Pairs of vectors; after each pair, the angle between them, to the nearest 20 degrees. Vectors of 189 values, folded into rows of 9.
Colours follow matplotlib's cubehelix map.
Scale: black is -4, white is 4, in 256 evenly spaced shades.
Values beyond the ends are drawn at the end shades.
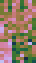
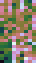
160 degrees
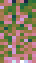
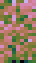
160 degrees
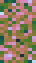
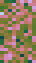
20 degrees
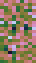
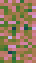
20 degrees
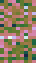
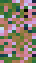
100 degrees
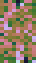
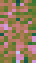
40 degrees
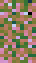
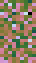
20 degrees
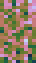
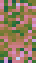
80 degrees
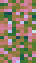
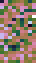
100 degrees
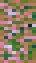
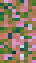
120 degrees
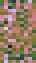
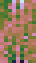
100 degrees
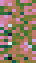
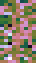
160 degrees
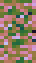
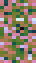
60 degrees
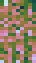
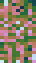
20 degrees
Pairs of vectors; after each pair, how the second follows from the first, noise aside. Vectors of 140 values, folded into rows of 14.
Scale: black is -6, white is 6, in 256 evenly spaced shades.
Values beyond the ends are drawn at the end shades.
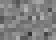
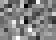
reversed, scaled up.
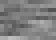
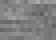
reversed, shrunk.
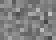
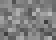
sign-scrambled.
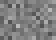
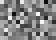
reversed, scaled up.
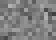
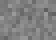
shrunk.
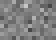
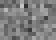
sign-scrambled.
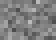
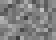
reversed, negated.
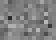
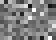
wrapped around, negated, scaled up.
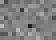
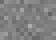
negated, shrunk.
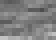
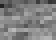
reversed, negated.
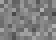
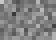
sign-scrambled.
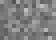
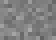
reversed, shrunk.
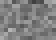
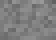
negated, shrunk.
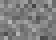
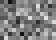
reversed, scaled up.
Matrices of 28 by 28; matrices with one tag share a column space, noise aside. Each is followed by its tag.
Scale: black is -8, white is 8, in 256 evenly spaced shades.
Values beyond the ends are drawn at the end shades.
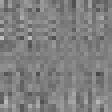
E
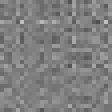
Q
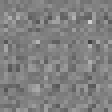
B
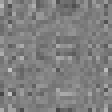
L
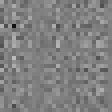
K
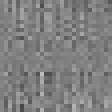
E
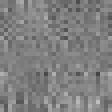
E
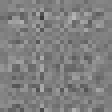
B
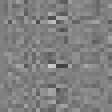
Q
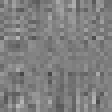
E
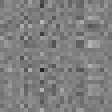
K
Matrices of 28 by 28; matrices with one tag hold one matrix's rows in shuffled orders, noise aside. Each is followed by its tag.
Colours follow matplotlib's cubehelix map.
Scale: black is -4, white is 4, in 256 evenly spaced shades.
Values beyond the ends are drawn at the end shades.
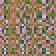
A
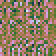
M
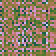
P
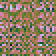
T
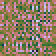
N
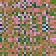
P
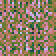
M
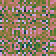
P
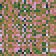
P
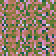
A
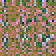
A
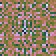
P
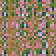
A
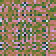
P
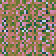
A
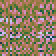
T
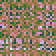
T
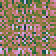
P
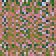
A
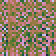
A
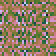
P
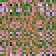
T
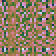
A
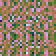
M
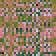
N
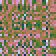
P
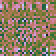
P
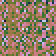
A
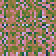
A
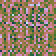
M
